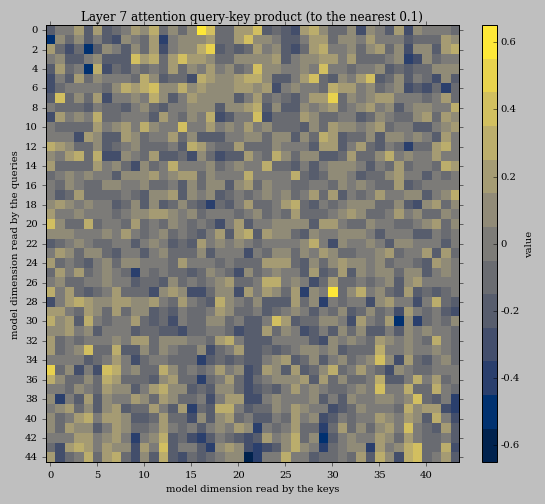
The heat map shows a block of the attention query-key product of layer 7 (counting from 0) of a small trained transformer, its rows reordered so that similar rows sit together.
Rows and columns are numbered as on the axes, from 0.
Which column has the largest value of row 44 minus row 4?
4
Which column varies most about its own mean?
21
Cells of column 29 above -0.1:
25
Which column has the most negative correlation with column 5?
6
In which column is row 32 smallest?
29
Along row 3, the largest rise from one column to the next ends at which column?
9
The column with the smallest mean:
40
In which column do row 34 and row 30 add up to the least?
37
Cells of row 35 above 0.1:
9
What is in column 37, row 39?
-0.1
